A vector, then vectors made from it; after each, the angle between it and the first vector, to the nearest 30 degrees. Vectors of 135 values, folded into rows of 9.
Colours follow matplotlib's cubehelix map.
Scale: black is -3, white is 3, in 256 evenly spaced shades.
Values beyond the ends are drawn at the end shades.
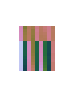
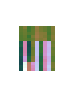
150 degrees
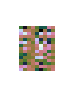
90 degrees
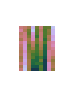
90 degrees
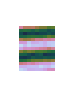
90 degrees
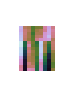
30 degrees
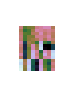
60 degrees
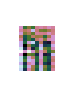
30 degrees
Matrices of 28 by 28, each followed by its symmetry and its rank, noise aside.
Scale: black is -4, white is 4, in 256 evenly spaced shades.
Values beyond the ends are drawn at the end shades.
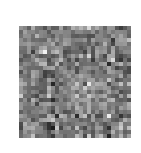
symmetric, rank four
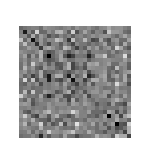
symmetric, rank four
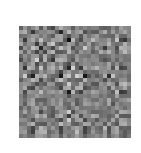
symmetric, rank three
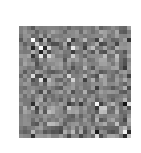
symmetric, rank three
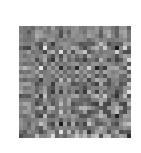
no symmetry, rank three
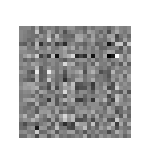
no symmetry, rank three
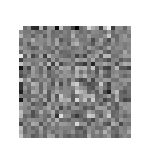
no symmetry, rank two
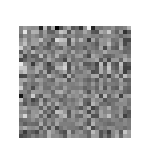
no symmetry, rank three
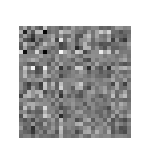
symmetric, rank three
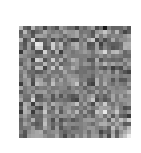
symmetric, rank three
